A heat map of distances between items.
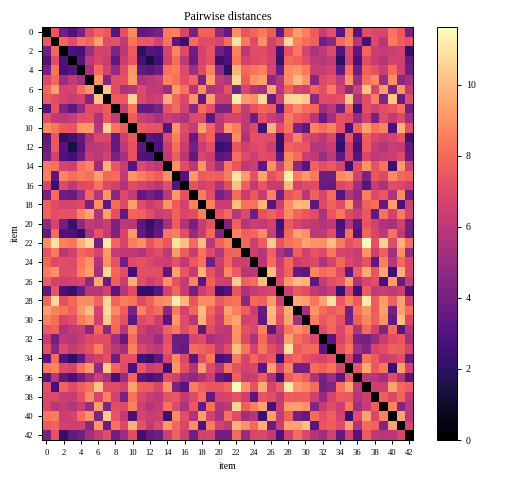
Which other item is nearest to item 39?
26
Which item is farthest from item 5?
22
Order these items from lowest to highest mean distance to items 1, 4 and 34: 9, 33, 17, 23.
17, 33, 9, 23
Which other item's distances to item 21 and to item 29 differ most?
4
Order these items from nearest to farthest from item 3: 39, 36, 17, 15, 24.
36, 17, 39, 24, 15
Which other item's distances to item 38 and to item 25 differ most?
10
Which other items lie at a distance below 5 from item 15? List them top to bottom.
1, 16, 32, 33, 37
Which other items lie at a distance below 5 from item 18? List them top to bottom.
5, 7, 26, 31, 39, 41
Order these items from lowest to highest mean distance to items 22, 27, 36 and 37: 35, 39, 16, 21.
21, 16, 39, 35
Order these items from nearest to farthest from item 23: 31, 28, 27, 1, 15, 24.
28, 27, 24, 31, 1, 15
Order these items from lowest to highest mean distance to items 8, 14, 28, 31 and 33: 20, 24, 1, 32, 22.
20, 32, 24, 1, 22
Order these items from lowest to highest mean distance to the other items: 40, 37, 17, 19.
17, 40, 19, 37
